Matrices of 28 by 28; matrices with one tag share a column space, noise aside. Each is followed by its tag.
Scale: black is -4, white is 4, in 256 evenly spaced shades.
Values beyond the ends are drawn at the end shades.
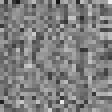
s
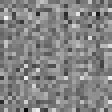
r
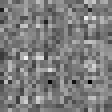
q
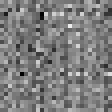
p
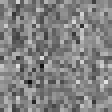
q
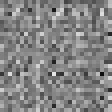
p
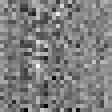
r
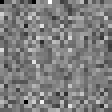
s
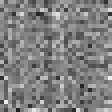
r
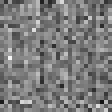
s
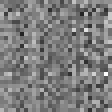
p
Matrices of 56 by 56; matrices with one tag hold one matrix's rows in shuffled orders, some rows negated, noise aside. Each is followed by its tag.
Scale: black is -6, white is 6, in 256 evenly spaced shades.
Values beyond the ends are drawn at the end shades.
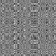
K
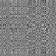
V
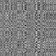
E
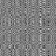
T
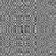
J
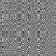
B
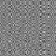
T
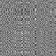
J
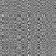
B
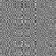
J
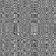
K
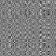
T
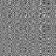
T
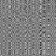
T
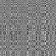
V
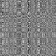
B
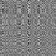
B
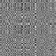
J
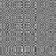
J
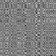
E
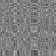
K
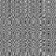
T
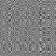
T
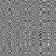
T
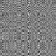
B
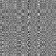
B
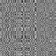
J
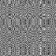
T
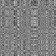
K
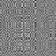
J
